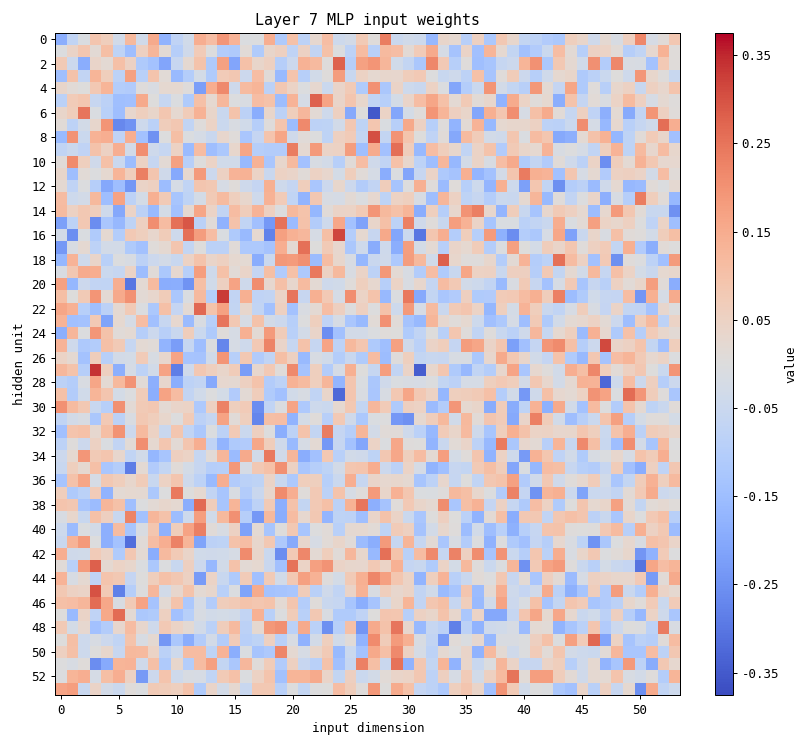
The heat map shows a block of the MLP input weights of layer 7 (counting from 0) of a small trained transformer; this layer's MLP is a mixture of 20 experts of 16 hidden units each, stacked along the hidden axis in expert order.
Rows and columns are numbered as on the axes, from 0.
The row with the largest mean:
52
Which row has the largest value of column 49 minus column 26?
33
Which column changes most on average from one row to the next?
6
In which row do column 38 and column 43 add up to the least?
5
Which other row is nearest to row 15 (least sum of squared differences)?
17
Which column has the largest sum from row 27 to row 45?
3
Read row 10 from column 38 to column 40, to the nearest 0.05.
0.1 0.15 -0.1
